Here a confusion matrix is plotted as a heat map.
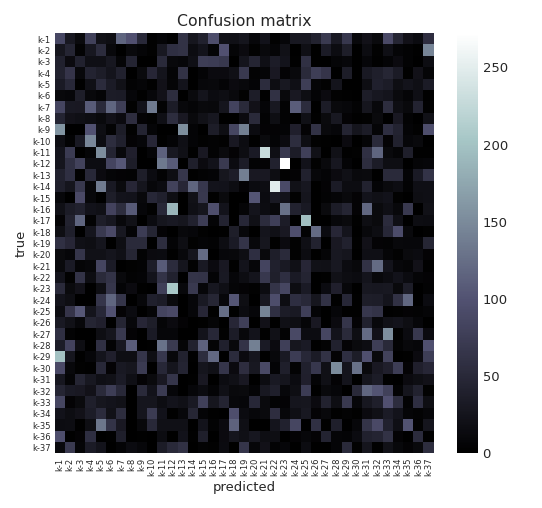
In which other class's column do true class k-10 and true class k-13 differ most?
k-19
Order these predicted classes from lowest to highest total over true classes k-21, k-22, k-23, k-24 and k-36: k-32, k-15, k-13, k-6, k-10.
k-13, k-10, k-15, k-32, k-6
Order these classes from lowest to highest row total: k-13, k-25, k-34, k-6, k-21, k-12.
k-6, k-34, k-13, k-21, k-25, k-12
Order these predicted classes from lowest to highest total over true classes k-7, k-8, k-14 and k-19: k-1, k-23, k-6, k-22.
k-23, k-6, k-1, k-22
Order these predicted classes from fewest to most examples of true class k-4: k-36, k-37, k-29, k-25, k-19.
k-37, k-36, k-29, k-25, k-19
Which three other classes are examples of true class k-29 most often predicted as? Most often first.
k-1, k-16, k-31
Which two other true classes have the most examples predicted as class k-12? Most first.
k-23, k-16
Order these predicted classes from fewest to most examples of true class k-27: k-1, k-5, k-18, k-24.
k-5, k-18, k-1, k-24
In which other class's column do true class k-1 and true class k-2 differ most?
k-7
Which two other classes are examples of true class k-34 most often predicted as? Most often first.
k-18, k-10
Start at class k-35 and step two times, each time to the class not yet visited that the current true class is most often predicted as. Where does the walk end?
k-25
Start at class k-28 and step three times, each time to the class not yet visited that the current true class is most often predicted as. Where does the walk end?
k-3
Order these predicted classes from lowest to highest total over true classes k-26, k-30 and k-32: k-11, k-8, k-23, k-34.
k-8, k-23, k-34, k-11
